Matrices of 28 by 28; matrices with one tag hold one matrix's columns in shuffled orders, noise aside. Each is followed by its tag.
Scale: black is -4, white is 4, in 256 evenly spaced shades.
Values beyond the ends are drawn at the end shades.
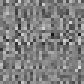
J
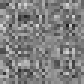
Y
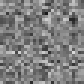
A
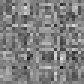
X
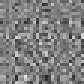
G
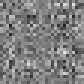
Y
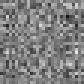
Y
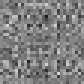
Y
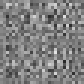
Y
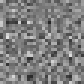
G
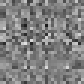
J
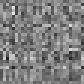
X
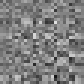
G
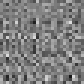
G
